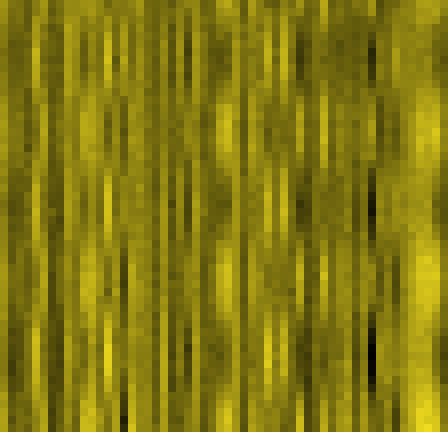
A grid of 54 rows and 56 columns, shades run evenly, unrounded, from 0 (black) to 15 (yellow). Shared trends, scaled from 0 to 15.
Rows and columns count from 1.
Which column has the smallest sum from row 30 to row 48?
47
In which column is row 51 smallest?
16
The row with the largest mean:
54
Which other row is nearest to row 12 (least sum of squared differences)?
3
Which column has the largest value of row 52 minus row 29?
38
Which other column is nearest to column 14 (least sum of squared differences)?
34
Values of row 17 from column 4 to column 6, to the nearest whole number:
6 7 11
